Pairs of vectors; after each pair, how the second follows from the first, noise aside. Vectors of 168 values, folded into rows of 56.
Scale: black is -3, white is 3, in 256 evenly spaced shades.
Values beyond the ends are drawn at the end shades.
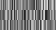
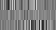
negated, partly zeroed.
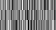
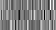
wrapped around, negated, partly zeroed.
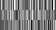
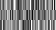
sign-scrambled.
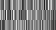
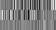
reversed, negated, partly zeroed.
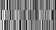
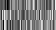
sign-scrambled.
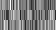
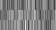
wrapped around, shrunk.
